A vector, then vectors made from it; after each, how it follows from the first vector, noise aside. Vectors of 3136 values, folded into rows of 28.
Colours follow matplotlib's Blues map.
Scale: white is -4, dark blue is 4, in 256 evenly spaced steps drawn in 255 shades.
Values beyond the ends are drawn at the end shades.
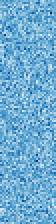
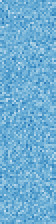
reversed, negated, shrunk.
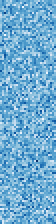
sign-scrambled.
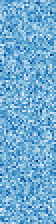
copied.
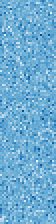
negated, partly zeroed.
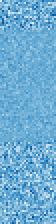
reversed, negated, partly zeroed.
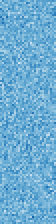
reversed, negated, shrunk.
